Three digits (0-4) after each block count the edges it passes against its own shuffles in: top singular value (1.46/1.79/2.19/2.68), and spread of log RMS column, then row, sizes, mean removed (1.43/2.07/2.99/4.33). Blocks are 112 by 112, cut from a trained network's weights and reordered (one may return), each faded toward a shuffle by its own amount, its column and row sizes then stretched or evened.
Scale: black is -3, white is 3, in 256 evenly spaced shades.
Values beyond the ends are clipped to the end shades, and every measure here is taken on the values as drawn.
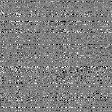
0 2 4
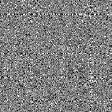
3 1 1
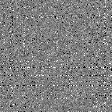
1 2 2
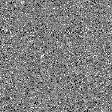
1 1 1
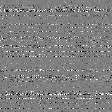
1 0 4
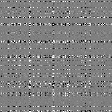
4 3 4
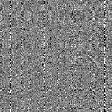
3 3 0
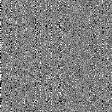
2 3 1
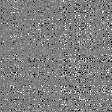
0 3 3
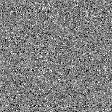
1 0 1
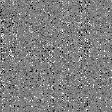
0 3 2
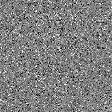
1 1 0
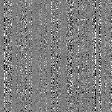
1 4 1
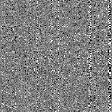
2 3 1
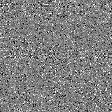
1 0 1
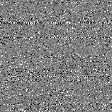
2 0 2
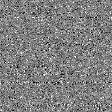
1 0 2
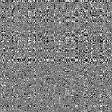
4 3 3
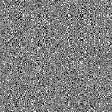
3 2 1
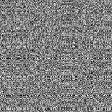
4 0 2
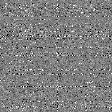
1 1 3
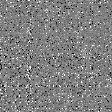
0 2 2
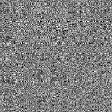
3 1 2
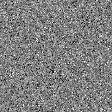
0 1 0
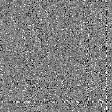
1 2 1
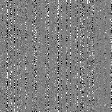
1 4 0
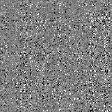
1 3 2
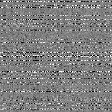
4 1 4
